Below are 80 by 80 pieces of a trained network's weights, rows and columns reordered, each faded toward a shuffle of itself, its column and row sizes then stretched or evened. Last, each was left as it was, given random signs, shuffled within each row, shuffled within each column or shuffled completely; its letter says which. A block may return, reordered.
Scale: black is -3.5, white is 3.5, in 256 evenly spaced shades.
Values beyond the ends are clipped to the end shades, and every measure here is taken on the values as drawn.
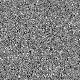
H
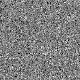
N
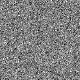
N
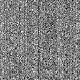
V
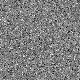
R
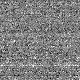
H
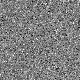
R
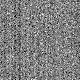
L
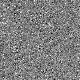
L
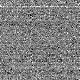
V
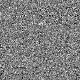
N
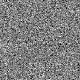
V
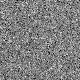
R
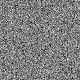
R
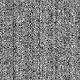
V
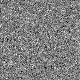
H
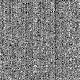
V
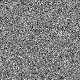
H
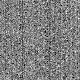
L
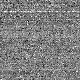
H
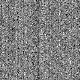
L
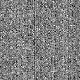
V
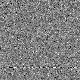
H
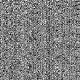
V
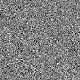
V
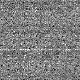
V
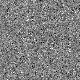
L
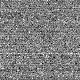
H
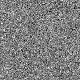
H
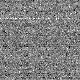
V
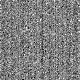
L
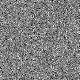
L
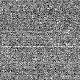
V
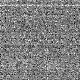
V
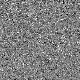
H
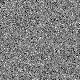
R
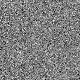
L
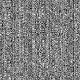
V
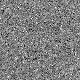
R
